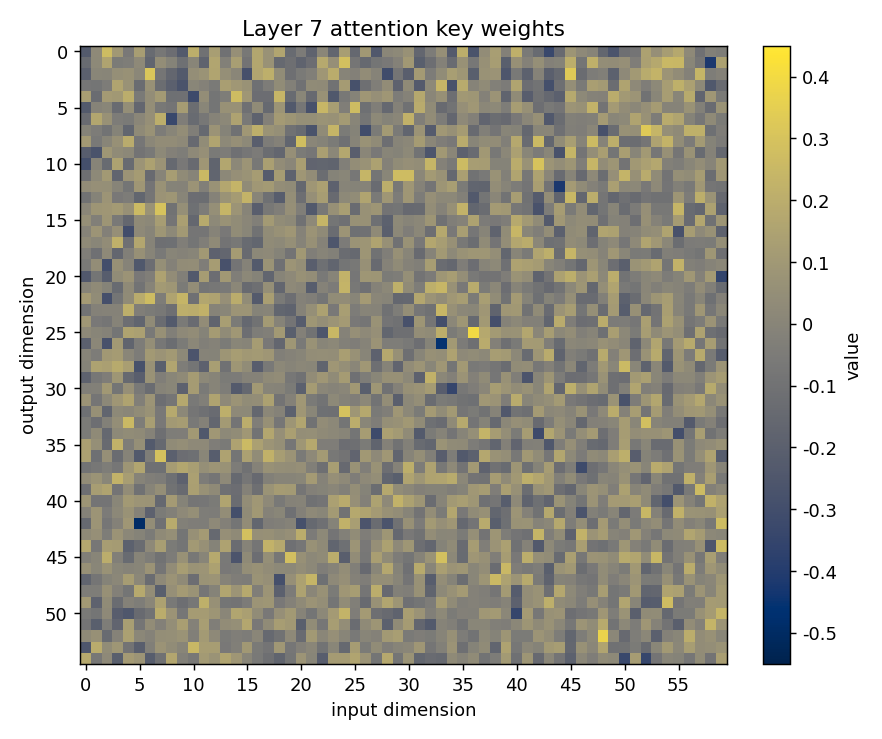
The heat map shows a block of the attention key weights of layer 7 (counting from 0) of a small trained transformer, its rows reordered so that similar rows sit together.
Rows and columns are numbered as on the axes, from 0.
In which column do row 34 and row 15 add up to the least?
27
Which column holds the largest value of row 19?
55
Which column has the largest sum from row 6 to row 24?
40
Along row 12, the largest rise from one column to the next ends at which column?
45
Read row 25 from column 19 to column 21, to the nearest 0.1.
-0.2 0 -0.1
